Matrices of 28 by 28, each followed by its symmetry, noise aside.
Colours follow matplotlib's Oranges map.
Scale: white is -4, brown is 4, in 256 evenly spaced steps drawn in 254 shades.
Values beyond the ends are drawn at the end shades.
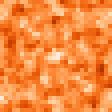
same after a half turn.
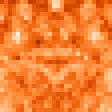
mirrored left to right.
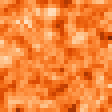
no symmetry.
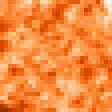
antisymmetric.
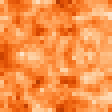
mirrored top to bottom.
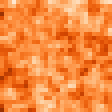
antisymmetric.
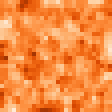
antisymmetric.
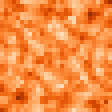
same after a half turn.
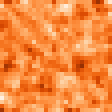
antisymmetric.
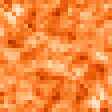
same after a half turn.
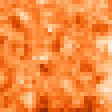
antisymmetric.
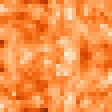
mirrored top to bottom.
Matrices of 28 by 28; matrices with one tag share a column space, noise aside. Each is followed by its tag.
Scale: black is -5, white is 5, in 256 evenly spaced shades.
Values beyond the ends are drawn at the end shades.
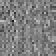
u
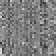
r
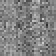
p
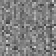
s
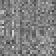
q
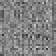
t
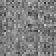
u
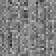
t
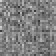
u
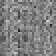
u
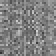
q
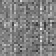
p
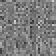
r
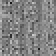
t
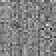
p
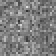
u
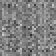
s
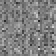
t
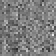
s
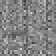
q
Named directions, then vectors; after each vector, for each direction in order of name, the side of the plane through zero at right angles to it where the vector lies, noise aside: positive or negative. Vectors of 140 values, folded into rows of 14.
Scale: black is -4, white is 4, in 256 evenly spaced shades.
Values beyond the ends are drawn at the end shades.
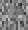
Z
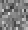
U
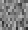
negative, positive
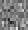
positive, negative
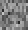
negative, negative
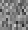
negative, positive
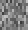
positive, positive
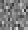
positive, negative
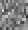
positive, positive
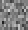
negative, positive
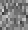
positive, positive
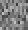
negative, negative
